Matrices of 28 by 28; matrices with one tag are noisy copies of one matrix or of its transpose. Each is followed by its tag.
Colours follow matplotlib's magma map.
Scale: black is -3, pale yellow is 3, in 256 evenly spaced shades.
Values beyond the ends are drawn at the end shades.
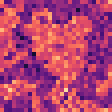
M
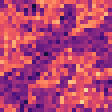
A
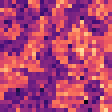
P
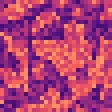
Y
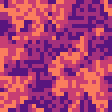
A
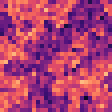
A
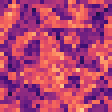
Y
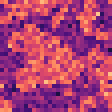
M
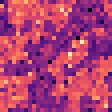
A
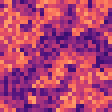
A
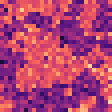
M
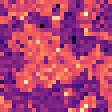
M
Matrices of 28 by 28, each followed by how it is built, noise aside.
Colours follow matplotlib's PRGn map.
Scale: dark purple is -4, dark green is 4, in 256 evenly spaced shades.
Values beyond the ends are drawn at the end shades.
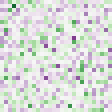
noise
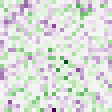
smooth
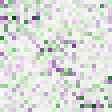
block diagonal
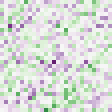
Hankel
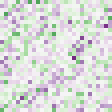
Hankel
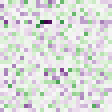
uneven rows
